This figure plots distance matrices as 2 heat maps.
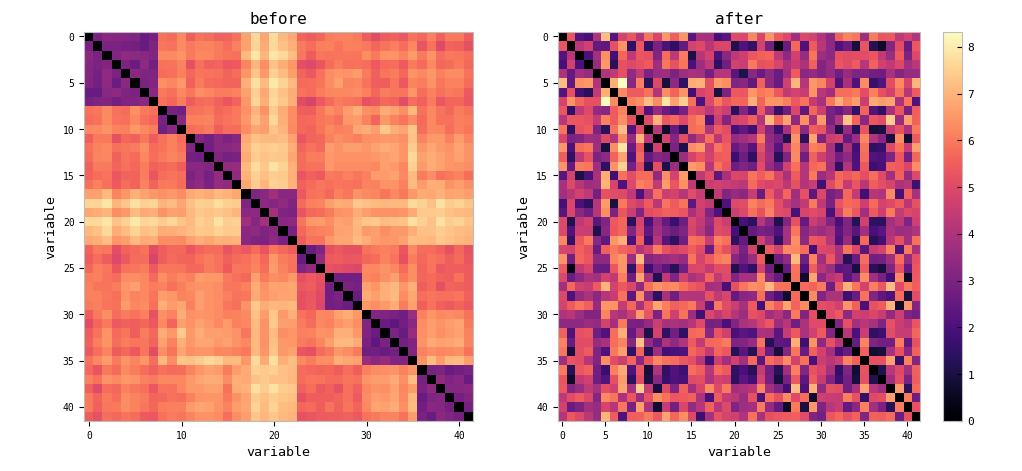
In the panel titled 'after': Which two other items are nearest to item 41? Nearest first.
16, 7
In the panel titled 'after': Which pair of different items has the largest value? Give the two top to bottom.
5, 7
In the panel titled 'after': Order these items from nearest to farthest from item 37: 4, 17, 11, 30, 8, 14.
8, 14, 4, 11, 17, 30
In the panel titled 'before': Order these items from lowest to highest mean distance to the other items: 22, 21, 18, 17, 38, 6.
6, 38, 17, 22, 21, 18
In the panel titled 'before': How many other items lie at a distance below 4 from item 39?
5
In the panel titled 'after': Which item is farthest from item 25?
7
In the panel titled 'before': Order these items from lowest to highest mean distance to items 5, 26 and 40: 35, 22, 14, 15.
15, 14, 35, 22
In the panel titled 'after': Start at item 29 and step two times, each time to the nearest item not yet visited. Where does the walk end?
35
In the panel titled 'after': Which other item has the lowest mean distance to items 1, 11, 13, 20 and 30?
25
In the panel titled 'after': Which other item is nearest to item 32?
10
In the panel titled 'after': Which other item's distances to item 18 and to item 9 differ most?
6
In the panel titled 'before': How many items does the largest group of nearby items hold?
8
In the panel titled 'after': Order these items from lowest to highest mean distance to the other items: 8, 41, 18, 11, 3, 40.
8, 40, 11, 3, 18, 41
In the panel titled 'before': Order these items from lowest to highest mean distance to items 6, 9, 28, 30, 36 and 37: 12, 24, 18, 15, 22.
24, 15, 12, 22, 18
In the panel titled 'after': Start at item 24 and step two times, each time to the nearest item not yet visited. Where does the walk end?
28
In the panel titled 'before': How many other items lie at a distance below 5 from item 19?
5
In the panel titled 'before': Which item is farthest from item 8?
20
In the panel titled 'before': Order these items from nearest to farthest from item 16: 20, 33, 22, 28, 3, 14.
14, 3, 28, 33, 22, 20
